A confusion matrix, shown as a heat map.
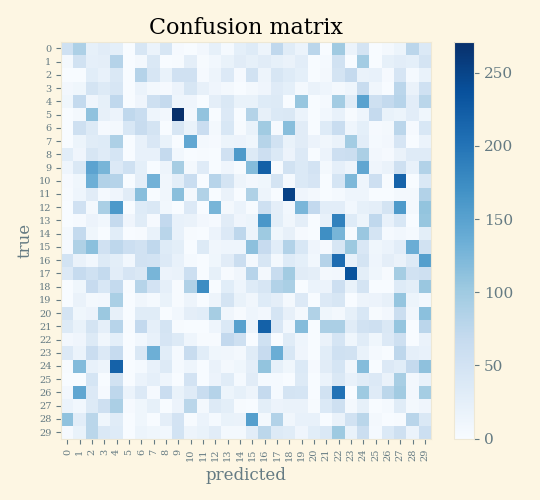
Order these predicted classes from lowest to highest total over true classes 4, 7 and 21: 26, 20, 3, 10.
20, 3, 26, 10
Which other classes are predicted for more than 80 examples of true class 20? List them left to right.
3, 12, 29
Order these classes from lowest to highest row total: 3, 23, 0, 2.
3, 2, 0, 23
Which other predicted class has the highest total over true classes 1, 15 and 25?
4
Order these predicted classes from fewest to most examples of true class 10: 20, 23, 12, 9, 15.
15, 9, 20, 12, 23
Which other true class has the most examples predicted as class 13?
22
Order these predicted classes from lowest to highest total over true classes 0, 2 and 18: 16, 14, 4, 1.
14, 16, 1, 4
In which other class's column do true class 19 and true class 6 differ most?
18
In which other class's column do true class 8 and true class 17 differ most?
23
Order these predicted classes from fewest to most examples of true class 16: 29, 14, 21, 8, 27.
27, 8, 14, 21, 29
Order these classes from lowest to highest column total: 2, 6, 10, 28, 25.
25, 28, 10, 6, 2
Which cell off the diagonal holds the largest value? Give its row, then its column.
5, 9
